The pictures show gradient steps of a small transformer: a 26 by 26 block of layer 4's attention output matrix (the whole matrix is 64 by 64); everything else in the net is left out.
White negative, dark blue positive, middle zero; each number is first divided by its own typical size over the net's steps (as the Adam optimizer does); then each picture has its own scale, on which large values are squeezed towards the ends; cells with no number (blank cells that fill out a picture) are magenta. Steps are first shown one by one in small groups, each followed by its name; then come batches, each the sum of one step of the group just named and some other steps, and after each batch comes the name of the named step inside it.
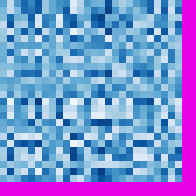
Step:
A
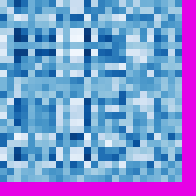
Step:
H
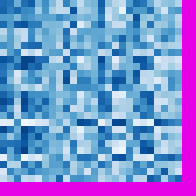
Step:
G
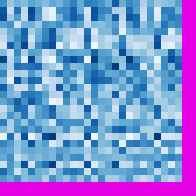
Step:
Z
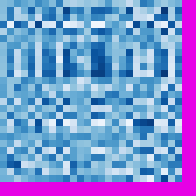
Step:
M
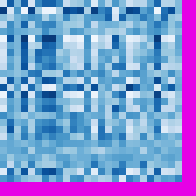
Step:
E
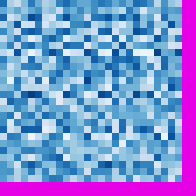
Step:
Z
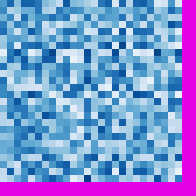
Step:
G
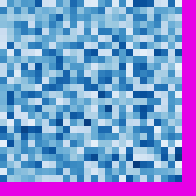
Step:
G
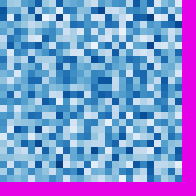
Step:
Z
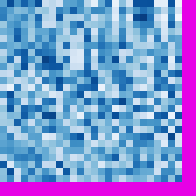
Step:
H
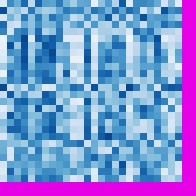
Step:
E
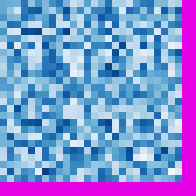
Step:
A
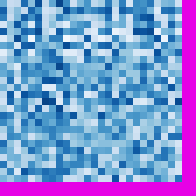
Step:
E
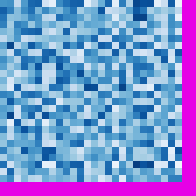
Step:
G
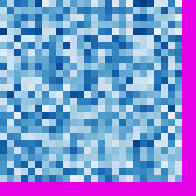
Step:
A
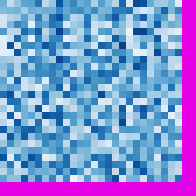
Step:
Z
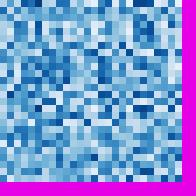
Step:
M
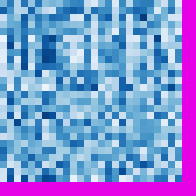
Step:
E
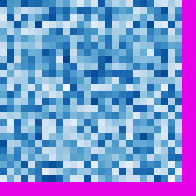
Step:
M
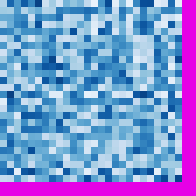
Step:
M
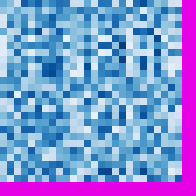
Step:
A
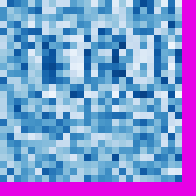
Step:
H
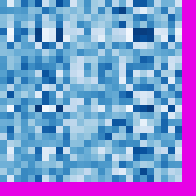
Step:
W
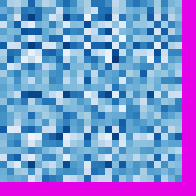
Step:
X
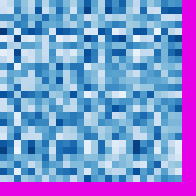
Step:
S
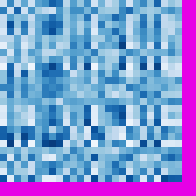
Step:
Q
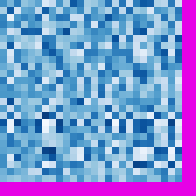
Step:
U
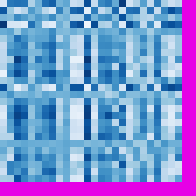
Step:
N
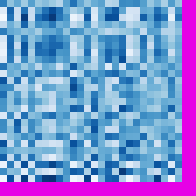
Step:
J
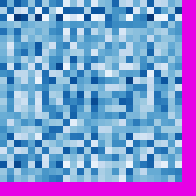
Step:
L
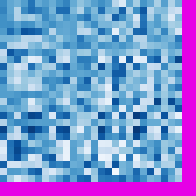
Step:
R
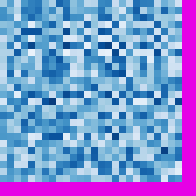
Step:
X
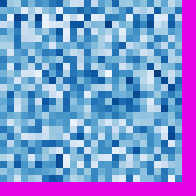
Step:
L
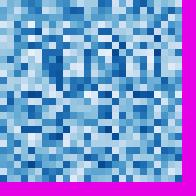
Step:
X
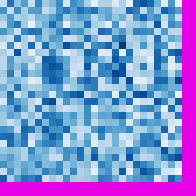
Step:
Q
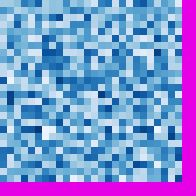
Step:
U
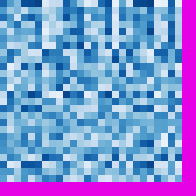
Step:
X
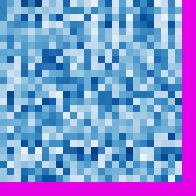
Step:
L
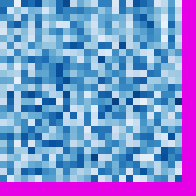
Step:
Q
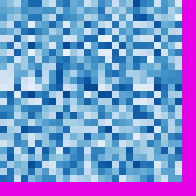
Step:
X
